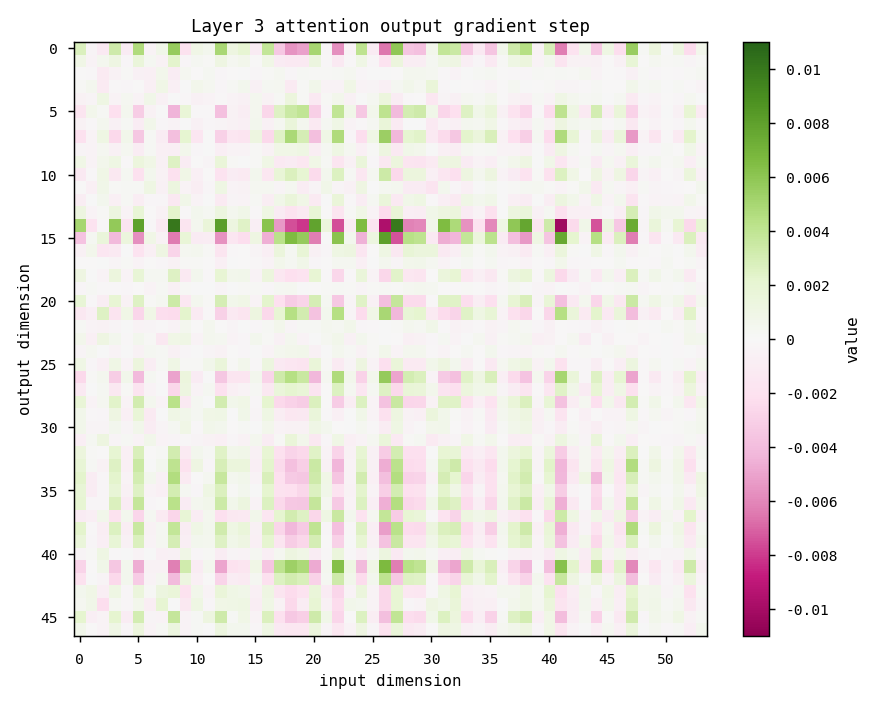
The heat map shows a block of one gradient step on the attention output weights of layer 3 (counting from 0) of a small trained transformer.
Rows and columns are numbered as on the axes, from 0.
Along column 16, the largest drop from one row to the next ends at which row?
15
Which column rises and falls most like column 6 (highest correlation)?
2
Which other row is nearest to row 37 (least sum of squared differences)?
10
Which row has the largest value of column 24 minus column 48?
14
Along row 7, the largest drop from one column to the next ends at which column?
27
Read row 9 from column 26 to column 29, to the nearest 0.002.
-0.002 0.002 -0.002 -0.002
